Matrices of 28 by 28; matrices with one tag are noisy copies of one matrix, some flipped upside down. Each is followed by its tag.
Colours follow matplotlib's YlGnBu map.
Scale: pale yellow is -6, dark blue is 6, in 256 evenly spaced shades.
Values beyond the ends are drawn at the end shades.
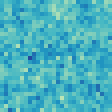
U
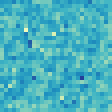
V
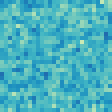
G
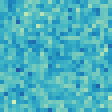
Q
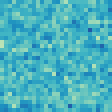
G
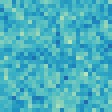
U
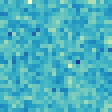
G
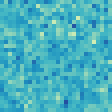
Q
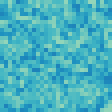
G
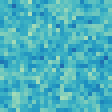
U
